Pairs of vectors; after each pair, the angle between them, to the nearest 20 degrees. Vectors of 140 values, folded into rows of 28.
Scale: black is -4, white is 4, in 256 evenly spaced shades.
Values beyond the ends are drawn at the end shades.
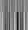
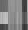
100 degrees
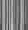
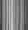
40 degrees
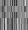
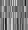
160 degrees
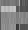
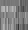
40 degrees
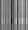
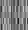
60 degrees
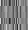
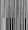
80 degrees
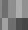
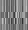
80 degrees
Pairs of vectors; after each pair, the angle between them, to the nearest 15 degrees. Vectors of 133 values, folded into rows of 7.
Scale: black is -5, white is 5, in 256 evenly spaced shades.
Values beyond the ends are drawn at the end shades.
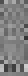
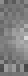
135 degrees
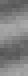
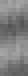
165 degrees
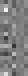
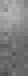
105 degrees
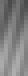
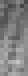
30 degrees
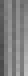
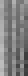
165 degrees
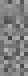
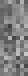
150 degrees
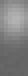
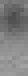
165 degrees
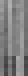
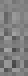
75 degrees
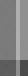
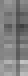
150 degrees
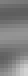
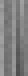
105 degrees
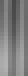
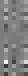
90 degrees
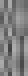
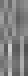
150 degrees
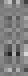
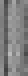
120 degrees
